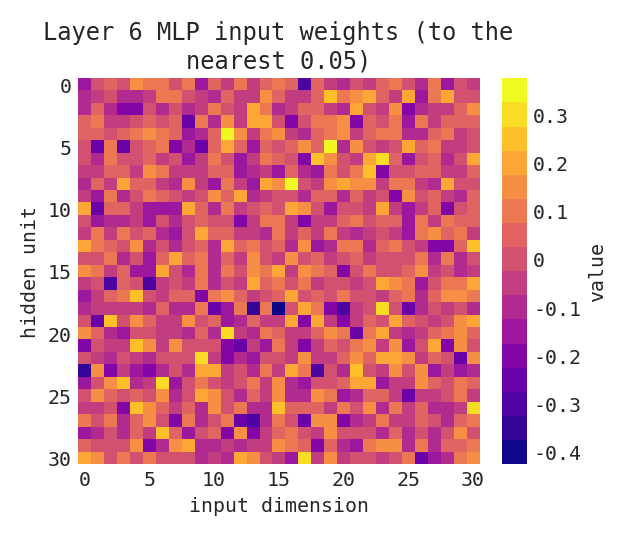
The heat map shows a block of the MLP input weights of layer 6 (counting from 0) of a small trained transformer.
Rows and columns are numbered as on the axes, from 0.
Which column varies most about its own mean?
17
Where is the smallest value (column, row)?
15, 18
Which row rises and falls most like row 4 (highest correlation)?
20
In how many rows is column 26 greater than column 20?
14
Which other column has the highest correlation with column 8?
16
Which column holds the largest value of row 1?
19
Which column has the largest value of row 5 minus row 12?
25
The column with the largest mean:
30
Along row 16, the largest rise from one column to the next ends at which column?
3
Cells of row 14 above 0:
12
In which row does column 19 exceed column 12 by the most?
27
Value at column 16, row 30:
-0.15
